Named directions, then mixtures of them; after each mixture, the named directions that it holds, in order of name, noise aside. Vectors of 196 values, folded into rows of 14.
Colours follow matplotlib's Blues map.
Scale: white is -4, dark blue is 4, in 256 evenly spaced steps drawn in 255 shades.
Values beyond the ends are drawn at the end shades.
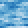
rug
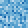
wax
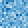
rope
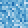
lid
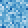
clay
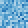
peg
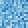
peg.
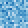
lid, rope.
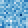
clay, peg, wax.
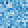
clay, peg, rope.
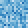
wax.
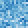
lid, peg, rug.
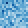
lid, rope, rug.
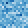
clay, rope.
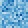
peg, rope.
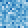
clay, lid.
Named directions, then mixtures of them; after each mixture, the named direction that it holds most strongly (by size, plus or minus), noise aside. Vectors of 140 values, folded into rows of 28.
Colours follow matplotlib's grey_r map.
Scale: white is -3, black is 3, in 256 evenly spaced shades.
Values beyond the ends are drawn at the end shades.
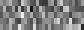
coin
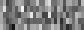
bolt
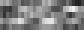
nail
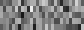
coin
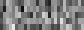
bolt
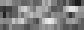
nail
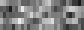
nail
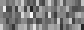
bolt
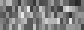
coin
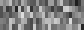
coin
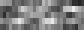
nail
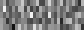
bolt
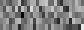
coin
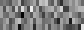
coin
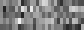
coin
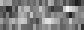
nail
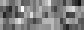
nail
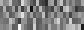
coin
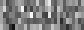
bolt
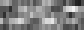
nail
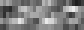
nail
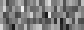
bolt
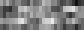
nail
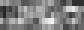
nail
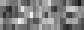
nail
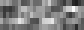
nail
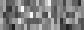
bolt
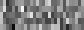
bolt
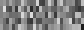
coin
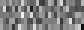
coin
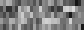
nail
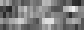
nail
